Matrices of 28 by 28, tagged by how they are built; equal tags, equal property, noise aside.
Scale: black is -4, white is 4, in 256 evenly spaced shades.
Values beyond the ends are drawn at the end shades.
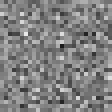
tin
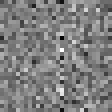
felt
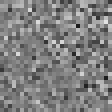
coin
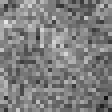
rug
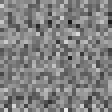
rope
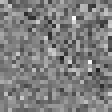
coin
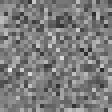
rope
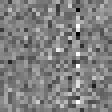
felt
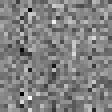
felt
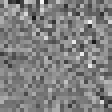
coin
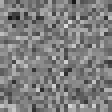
tin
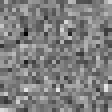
tin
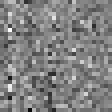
felt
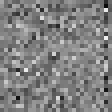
felt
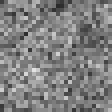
rug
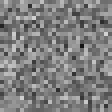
rope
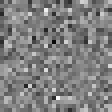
tin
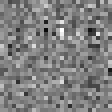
tin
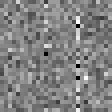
felt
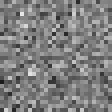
rope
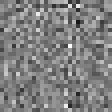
tin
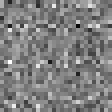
tin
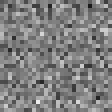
rope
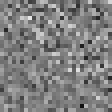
coin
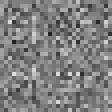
tin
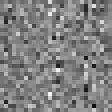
felt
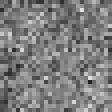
rug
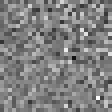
coin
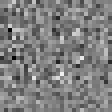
tin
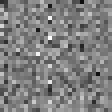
felt
